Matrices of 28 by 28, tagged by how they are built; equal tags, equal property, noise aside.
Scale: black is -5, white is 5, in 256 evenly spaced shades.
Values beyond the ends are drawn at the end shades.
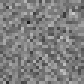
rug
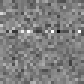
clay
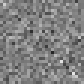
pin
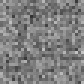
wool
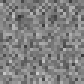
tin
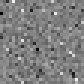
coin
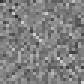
pin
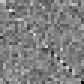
pin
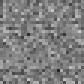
tin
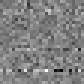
clay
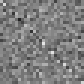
pin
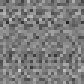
tin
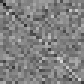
pin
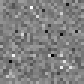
coin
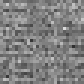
wool
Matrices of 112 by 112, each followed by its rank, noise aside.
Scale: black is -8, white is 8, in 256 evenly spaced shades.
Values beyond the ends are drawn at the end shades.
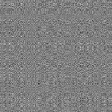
six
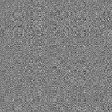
seven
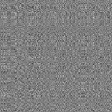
six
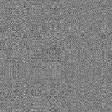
eight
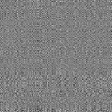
five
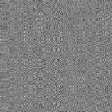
six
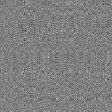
eight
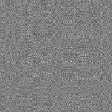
eight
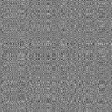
five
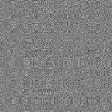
eight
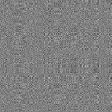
five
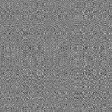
six
